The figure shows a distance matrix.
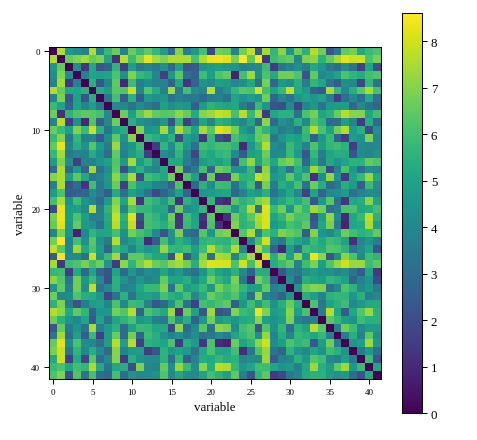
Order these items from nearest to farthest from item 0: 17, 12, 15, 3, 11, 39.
15, 17, 3, 39, 11, 12
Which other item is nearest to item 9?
4
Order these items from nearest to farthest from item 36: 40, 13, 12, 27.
13, 12, 40, 27
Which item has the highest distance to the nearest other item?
30
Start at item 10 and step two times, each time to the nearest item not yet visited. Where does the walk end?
7
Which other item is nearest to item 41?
28
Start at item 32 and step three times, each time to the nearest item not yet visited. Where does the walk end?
12
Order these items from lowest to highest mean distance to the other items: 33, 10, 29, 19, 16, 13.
13, 29, 19, 16, 33, 10
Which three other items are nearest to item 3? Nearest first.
23, 14, 32
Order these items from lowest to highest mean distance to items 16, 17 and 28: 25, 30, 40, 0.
25, 30, 0, 40
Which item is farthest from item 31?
26
